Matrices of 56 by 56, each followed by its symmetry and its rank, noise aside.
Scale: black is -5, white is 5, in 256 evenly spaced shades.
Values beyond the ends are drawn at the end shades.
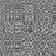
no symmetry, rank four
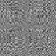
antisymmetric, rank four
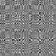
symmetric, rank three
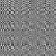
no symmetry, rank three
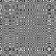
symmetric, rank two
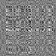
no symmetry, rank three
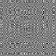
no symmetry, rank three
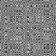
symmetric, rank four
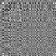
symmetric, rank three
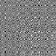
no symmetry, rank four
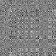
symmetric, rank four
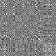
symmetric, rank four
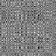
no symmetry, rank four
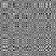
symmetric, rank two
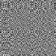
antisymmetric, rank four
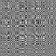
antisymmetric, rank two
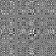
symmetric, rank four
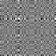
no symmetry, rank two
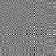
antisymmetric, rank two
